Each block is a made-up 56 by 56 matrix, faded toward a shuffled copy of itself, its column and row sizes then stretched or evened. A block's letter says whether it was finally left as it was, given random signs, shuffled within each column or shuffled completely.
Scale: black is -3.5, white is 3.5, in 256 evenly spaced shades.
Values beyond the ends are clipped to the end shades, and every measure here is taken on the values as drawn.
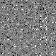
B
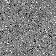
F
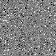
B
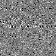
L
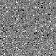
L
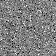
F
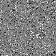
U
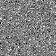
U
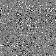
B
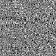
L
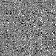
L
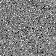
F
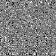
L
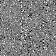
U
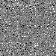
B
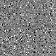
B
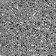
B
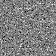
F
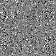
B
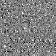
L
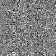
L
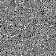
B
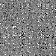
L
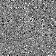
B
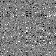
L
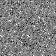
F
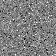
F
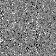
U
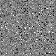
L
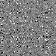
L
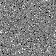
F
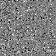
B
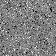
F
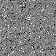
U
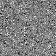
U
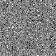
U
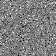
U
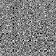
L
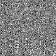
L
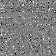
B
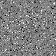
F
